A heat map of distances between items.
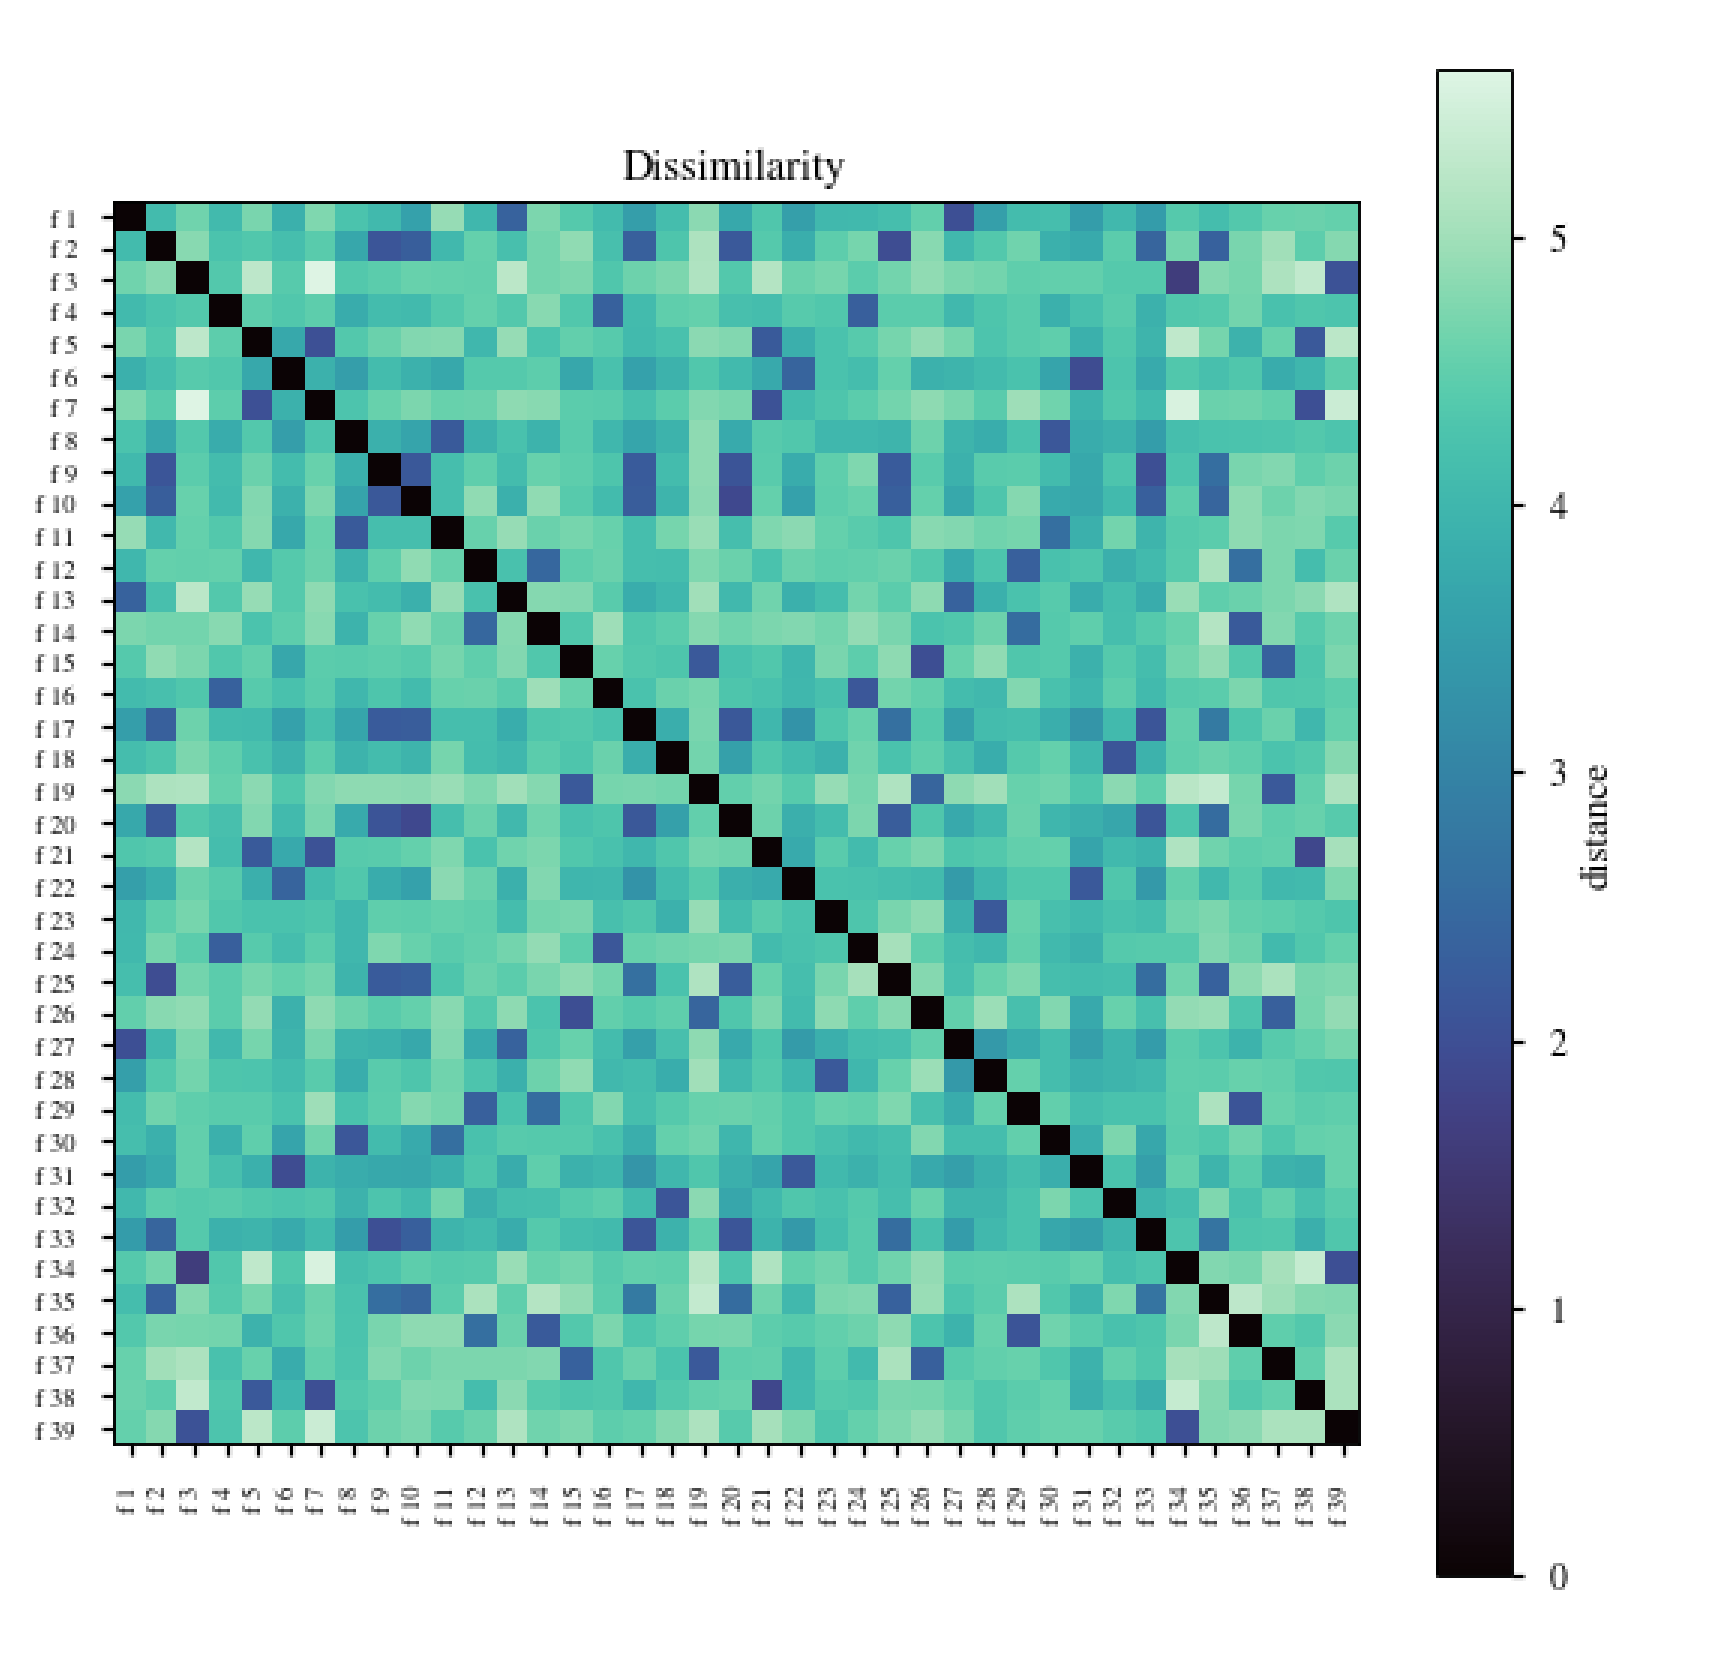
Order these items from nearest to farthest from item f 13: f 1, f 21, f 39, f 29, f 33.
f 1, f 33, f 29, f 21, f 39
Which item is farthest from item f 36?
f 35
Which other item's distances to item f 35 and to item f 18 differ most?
f 32
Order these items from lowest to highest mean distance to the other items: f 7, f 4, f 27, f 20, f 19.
f 20, f 27, f 4, f 7, f 19
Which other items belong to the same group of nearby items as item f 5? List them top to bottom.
f 7, f 21, f 38
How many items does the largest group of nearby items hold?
8
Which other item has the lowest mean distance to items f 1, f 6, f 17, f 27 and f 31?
f 22
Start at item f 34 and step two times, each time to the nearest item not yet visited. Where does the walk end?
f 39
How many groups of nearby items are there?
11
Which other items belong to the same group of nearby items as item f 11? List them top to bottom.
f 8, f 30
